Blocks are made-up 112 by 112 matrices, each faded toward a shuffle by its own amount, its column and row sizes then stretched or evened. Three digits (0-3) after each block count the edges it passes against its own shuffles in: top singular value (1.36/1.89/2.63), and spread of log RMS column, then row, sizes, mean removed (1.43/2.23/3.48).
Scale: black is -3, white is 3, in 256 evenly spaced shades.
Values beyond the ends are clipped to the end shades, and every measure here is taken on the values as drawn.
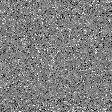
1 0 1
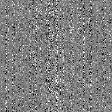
0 3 0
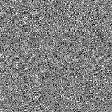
2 0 1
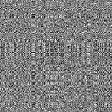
3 1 2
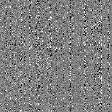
1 3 1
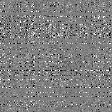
1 2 3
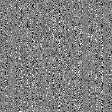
0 3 0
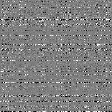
2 2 3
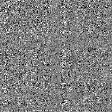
0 2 2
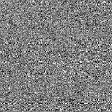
2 1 2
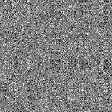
2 1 1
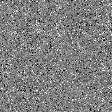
0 1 1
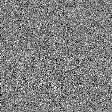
0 1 1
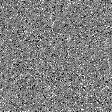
0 0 1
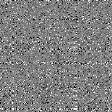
2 1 2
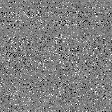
1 1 2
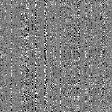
2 3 1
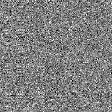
2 1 1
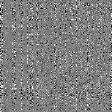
0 3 2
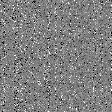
0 2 0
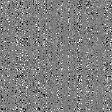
0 3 2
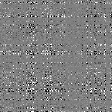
2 3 3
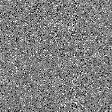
0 1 1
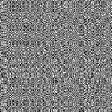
3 2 0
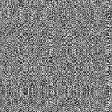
3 2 1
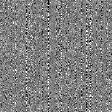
2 3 0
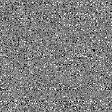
1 1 2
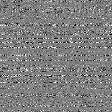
2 0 3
